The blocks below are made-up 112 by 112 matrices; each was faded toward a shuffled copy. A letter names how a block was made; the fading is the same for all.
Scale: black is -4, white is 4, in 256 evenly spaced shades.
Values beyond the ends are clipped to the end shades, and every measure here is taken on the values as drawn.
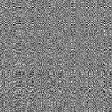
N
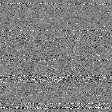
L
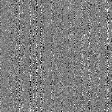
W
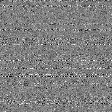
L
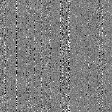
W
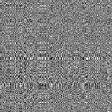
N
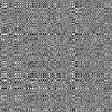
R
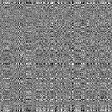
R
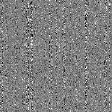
W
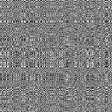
R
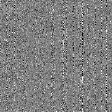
W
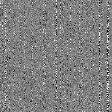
W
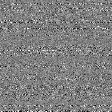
L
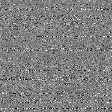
L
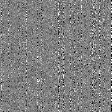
W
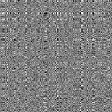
N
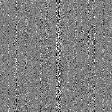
W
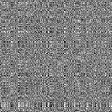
N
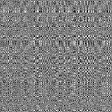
R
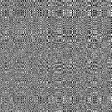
R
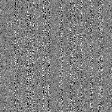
W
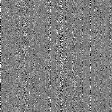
W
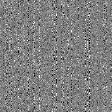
W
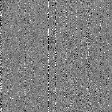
W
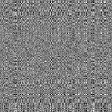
R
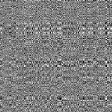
N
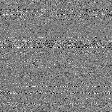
L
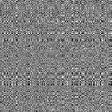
R
